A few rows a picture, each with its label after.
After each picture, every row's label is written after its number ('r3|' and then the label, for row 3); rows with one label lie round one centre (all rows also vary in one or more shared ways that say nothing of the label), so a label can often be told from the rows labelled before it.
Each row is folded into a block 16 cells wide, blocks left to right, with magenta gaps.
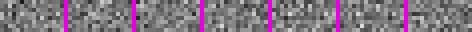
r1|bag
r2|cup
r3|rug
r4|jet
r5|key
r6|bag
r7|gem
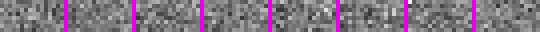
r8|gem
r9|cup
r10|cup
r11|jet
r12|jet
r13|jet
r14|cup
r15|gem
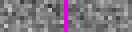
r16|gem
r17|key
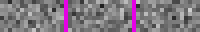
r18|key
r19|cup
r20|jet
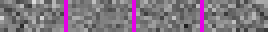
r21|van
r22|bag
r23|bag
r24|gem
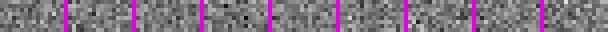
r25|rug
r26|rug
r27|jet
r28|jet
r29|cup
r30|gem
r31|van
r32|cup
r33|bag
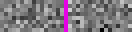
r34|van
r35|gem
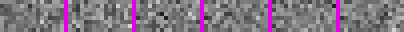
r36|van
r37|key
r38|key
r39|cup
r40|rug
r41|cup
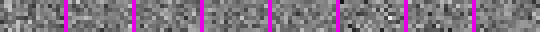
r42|gem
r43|bag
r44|cup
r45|van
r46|gem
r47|rug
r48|van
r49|bag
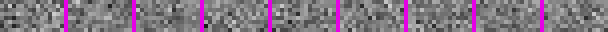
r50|key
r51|bag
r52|jet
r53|gem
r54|jet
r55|key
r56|van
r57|jet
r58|cup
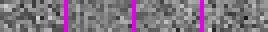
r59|gem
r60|cup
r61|rug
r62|rug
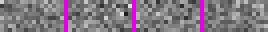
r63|van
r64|key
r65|rug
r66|cup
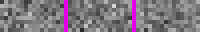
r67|rug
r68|jet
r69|van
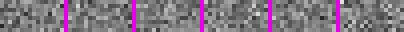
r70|bag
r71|jet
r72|bag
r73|key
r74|key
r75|cup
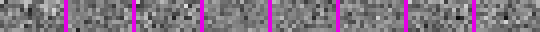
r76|jet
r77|rug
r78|key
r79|jet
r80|gem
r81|van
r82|van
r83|gem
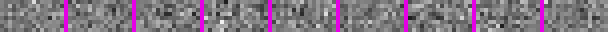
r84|cup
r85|key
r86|rug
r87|gem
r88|jet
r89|gem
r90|cup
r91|key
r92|jet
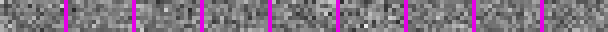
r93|key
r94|gem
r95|rug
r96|van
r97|jet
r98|gem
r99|jet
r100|cup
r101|key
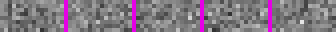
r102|van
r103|gem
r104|cup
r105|jet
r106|gem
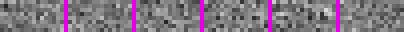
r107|bag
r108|key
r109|key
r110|key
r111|jet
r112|gem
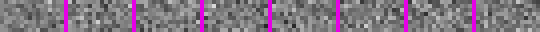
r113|rug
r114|gem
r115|jet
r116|jet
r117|van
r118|gem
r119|rug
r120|cup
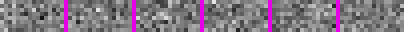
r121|gem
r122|bag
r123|rug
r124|gem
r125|gem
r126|key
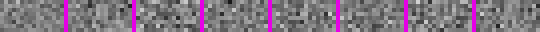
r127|van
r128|gem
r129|rug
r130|rug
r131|van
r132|gem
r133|bag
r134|gem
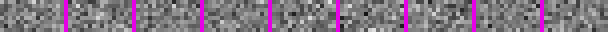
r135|cup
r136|jet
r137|rug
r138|bag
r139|van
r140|jet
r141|cup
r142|cup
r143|gem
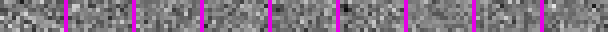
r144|gem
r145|jet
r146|van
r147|gem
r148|bag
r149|bag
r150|rug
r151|rug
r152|jet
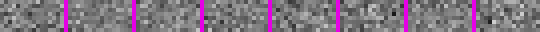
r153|cup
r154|jet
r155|rug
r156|jet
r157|gem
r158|bag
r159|rug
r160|van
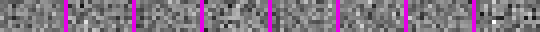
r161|key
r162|jet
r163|cup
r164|jet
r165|cup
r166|cup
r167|key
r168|cup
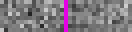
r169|jet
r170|bag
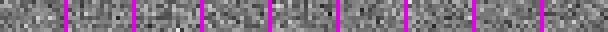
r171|gem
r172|key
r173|cup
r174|van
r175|rug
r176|rug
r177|jet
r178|van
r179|gem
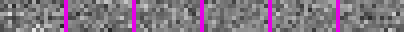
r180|jet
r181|cup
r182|gem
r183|rug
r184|jet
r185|cup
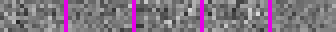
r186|gem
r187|key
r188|bag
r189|gem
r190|key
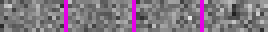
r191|cup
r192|cup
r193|cup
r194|van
